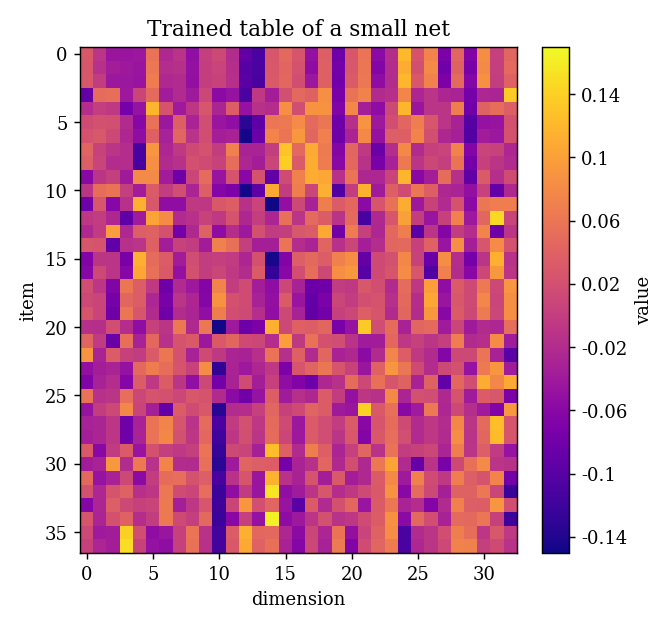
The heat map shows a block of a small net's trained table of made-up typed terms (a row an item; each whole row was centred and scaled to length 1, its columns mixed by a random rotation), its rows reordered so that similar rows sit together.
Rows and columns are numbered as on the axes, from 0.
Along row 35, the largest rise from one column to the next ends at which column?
3
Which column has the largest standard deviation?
14
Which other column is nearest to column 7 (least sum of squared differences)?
25
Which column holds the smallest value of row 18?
17
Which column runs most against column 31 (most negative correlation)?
21
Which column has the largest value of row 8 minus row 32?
15
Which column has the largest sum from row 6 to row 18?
24
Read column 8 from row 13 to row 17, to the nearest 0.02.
-0.02 0 0.02 0.02 -0.04
